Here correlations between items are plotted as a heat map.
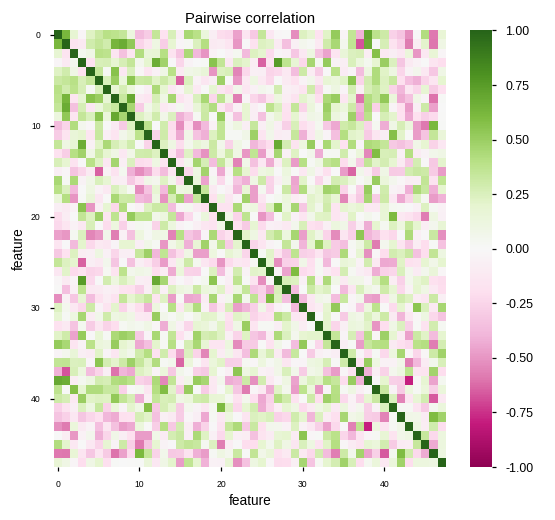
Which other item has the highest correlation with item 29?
26
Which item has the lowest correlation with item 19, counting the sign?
4
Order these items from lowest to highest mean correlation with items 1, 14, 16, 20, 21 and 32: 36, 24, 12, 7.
24, 12, 36, 7
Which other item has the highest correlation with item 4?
7
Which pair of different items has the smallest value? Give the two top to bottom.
38, 43
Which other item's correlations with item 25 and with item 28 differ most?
3
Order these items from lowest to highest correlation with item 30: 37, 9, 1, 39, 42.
37, 9, 1, 42, 39
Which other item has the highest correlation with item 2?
39
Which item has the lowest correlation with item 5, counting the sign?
15
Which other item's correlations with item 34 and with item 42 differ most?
46
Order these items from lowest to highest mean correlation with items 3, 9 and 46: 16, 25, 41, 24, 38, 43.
25, 16, 43, 38, 24, 41
